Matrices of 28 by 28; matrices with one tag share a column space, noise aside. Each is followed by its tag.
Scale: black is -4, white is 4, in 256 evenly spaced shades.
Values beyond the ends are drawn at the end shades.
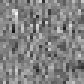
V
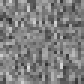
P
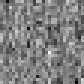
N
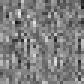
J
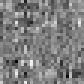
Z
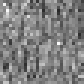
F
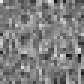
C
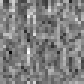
F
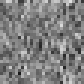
C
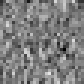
C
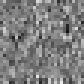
N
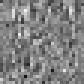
F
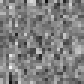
C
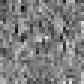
N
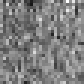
F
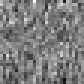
P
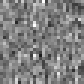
P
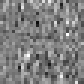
P
